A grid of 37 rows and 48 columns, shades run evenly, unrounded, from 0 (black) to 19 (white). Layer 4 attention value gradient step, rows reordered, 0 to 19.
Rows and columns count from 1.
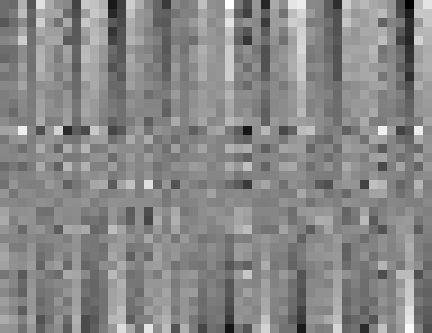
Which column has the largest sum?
34
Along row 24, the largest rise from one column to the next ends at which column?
18
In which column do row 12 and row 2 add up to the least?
46
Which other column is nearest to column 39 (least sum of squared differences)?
33
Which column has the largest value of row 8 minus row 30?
26
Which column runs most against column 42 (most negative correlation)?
37
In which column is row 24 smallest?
17
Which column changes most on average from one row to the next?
28
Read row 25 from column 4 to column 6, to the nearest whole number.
11 9 9
